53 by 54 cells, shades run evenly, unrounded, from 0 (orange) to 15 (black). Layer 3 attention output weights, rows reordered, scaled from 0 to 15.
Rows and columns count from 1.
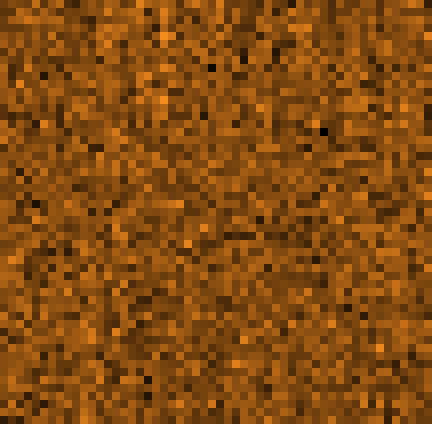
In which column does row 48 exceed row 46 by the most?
19
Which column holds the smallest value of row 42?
15
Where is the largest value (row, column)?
17, 41
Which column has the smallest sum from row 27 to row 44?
50
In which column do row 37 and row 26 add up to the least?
9
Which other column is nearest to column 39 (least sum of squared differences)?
38
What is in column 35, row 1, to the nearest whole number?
8
